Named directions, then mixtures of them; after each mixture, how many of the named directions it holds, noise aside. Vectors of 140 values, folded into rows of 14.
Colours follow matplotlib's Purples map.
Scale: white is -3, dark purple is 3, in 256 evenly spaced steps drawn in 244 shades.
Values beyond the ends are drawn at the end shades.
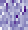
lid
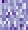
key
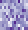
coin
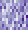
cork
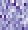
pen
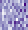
three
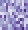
four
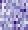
four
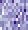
three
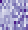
four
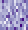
two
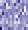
one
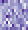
two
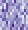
four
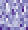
four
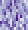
three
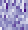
two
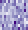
four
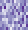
one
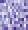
four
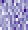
three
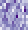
three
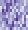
one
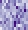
four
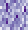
two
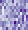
three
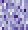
three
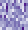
three
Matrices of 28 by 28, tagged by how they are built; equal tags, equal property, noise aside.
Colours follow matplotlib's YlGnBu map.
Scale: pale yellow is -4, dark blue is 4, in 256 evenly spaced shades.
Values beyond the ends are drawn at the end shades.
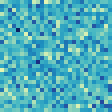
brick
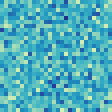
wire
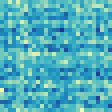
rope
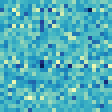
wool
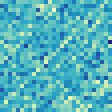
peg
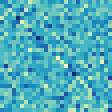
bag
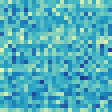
rope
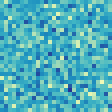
wire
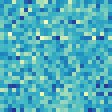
wool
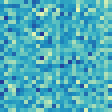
brick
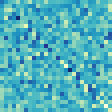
bag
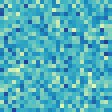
brick
